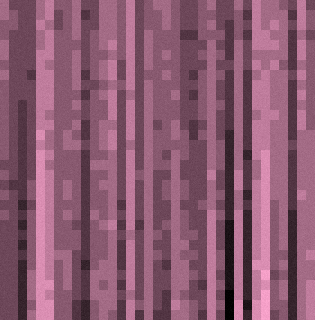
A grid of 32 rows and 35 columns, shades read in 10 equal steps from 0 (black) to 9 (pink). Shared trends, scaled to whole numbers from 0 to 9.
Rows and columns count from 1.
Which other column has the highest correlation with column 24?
27
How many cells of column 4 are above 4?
13
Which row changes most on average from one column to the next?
32
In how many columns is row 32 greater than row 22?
9
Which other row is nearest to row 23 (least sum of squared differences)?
25
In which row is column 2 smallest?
19
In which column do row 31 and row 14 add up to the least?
26
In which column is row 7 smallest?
33
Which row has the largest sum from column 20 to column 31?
31
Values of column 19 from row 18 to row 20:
4 5 5
